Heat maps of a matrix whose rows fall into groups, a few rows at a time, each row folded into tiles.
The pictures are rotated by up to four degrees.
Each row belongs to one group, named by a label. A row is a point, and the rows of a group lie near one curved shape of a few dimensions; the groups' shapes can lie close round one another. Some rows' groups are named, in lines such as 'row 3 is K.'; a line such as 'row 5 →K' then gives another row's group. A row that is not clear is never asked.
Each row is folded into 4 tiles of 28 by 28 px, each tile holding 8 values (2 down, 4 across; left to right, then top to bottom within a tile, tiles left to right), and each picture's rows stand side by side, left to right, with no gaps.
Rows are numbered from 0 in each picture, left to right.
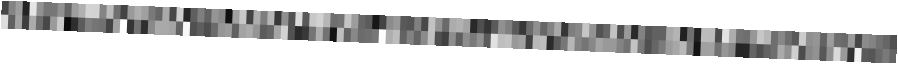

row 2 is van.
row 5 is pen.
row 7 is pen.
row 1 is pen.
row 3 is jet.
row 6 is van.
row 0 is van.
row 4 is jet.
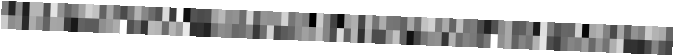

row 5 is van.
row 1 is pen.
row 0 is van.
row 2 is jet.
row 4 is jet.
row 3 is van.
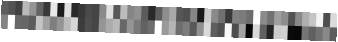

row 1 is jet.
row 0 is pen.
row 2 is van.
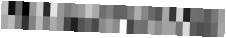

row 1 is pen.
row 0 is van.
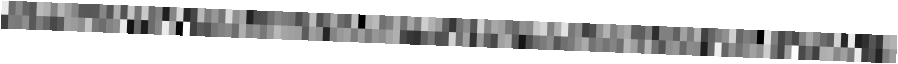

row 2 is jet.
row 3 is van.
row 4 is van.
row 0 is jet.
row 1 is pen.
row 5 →jet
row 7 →pen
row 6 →jet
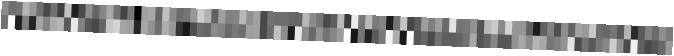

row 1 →van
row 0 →pen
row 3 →pen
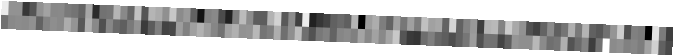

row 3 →van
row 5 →jet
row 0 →jet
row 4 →jet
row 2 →pen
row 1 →jet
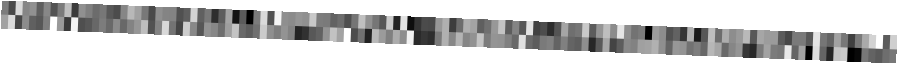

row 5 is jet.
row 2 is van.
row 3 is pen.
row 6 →van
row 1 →pen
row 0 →pen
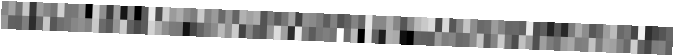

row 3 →van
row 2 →pen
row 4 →pen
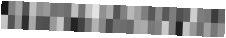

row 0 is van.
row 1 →pen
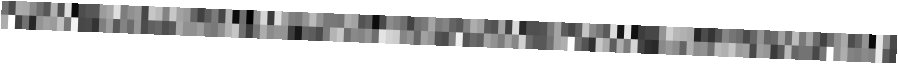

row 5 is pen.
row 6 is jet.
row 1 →jet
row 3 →jet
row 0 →pen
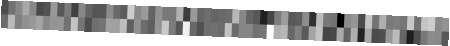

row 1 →pen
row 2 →jet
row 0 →pen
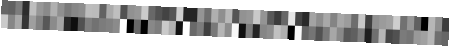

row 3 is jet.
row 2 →pen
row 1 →pen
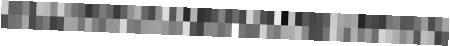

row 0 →jet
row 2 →pen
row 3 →jet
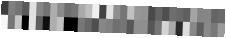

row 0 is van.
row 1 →pen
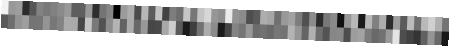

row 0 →jet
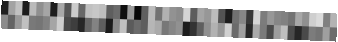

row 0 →van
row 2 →van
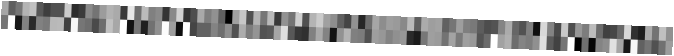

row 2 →van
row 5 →pen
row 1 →pen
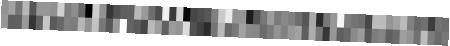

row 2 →jet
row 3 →jet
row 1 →pen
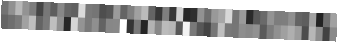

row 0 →pen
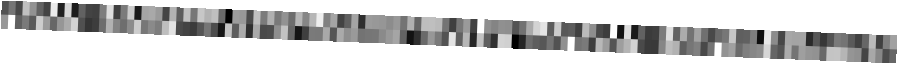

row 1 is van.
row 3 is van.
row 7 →jet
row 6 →jet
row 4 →van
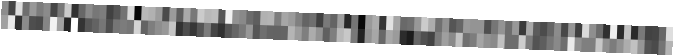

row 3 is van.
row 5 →pen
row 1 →van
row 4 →pen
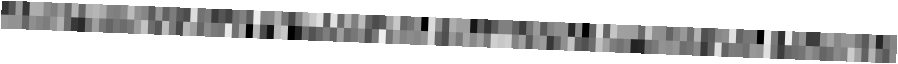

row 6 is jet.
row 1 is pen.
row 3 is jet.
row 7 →jet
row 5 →van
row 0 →van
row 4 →jet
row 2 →van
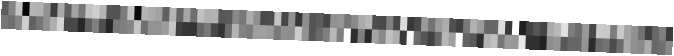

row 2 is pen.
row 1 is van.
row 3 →pen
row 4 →pen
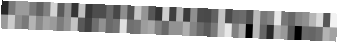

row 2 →van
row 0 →pen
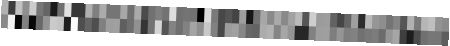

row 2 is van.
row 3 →van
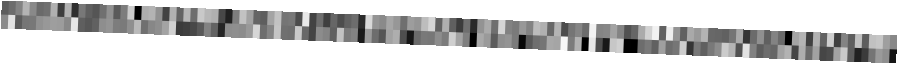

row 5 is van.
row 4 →van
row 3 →van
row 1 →van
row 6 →pen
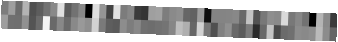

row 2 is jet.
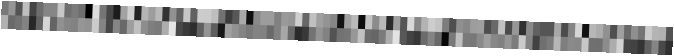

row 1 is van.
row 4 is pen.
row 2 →van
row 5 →van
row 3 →van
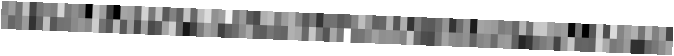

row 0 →jet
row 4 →van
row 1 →van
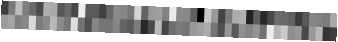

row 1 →jet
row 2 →jet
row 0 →pen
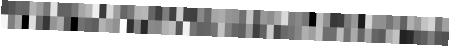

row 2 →jet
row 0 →van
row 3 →van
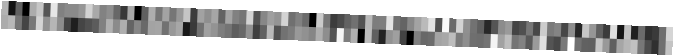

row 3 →van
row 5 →pen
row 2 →jet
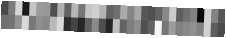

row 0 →van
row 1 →jet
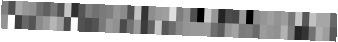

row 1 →jet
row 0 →pen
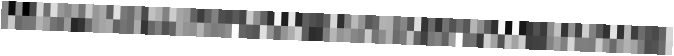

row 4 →pen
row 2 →pen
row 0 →van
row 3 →pen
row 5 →pen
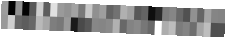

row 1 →jet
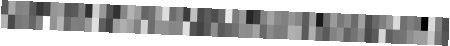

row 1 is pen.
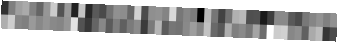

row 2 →jet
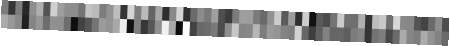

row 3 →jet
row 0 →van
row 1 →pen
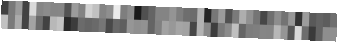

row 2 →pen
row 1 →jet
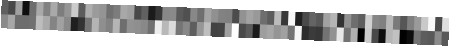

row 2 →pen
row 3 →van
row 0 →van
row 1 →jet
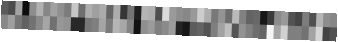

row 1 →van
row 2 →jet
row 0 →van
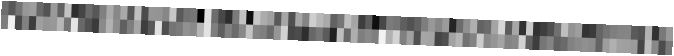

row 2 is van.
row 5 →jet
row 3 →jet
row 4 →pen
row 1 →jet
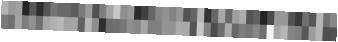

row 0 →jet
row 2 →jet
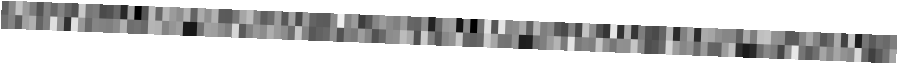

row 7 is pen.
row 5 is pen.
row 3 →jet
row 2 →pen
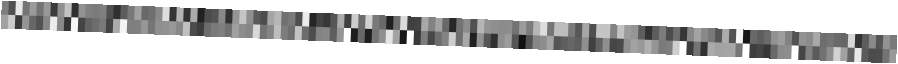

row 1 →pen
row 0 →pen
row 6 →pen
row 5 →jet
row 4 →van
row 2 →pen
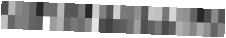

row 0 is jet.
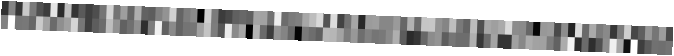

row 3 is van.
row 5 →pen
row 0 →pen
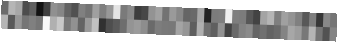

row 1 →jet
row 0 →jet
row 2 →jet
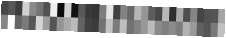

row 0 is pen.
